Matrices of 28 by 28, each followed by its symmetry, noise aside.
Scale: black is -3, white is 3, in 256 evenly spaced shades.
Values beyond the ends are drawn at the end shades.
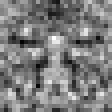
mirrored left to right.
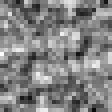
same after a half turn.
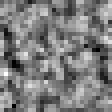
same after a half turn.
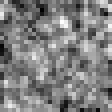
no symmetry.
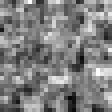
antisymmetric.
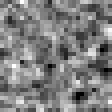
no symmetry.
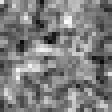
no symmetry.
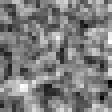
no symmetry.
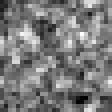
no symmetry.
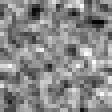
no symmetry.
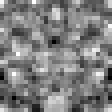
mirrored left to right.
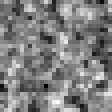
no symmetry.
